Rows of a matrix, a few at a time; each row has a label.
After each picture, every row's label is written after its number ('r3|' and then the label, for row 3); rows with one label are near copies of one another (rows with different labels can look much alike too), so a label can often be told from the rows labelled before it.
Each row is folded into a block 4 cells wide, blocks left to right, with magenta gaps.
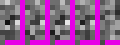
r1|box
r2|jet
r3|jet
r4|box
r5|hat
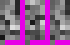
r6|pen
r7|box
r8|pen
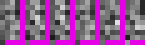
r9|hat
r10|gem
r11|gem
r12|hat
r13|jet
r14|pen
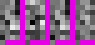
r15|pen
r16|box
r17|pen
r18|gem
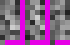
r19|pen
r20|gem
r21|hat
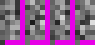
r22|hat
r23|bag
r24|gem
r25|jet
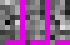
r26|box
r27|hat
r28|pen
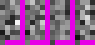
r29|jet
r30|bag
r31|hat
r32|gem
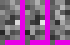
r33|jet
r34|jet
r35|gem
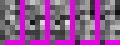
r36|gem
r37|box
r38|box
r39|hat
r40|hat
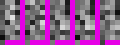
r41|gem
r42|bag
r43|pen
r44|pen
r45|hat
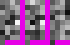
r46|jet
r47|box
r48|hat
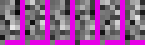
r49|pen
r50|bag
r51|pen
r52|hat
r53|bag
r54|gem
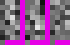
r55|gem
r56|pen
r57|bag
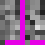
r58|hat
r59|pen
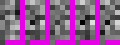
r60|hat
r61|box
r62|bag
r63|box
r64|bag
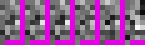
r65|jet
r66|jet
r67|jet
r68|bag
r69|box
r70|pen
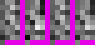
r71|gem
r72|pen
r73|gem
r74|pen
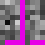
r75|box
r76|hat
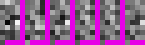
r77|box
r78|pen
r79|jet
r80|gem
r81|gem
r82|jet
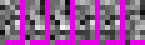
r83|bag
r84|pen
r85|pen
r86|box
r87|box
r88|hat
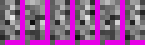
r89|gem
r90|box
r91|gem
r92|gem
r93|box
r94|gem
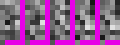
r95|box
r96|jet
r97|gem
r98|pen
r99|pen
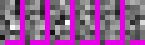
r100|pen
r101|hat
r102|jet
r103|gem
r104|hat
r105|box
